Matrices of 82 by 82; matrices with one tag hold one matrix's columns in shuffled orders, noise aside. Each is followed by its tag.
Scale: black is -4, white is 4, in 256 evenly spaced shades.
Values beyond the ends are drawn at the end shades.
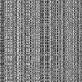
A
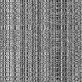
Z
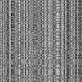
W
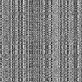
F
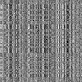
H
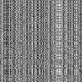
W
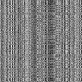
F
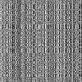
H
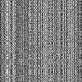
W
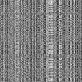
F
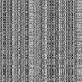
W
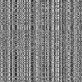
Z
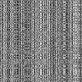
W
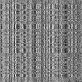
H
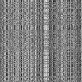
Z
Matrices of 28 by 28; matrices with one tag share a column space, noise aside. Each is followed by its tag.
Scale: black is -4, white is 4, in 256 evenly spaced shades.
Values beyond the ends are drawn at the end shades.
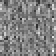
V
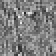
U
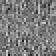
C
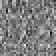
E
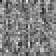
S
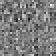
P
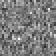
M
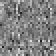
C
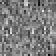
E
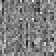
S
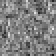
E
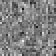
C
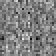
M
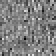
V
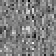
E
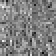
C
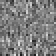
C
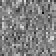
V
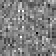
V
